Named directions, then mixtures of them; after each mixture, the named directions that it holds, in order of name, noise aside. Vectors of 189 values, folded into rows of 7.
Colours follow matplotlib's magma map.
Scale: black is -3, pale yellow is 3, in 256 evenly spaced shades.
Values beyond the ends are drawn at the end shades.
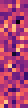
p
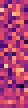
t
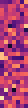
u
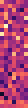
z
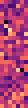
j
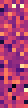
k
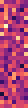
z.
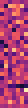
k, t.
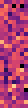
k, z.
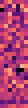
k, t.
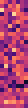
t.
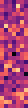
j, p, t.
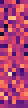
z.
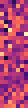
j.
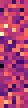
k, p, z.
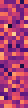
u, z.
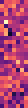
j.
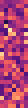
j, u.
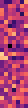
u.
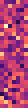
p, u, z.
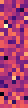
j, z.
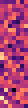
p, u.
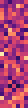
j, t, u.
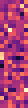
j, k, u.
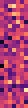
k, t.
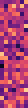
k, t, u.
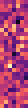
p.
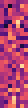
j, p, z.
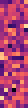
u.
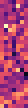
j, p.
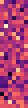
j, t, z.
